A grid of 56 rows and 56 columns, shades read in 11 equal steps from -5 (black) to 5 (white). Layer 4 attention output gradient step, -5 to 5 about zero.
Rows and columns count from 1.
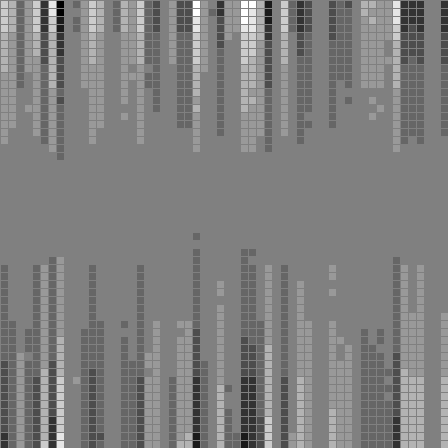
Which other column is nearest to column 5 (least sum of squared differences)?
36
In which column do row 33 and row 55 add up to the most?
8
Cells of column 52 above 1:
9
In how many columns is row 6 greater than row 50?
22
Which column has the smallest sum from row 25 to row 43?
25
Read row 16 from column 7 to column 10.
1 -1 0 0
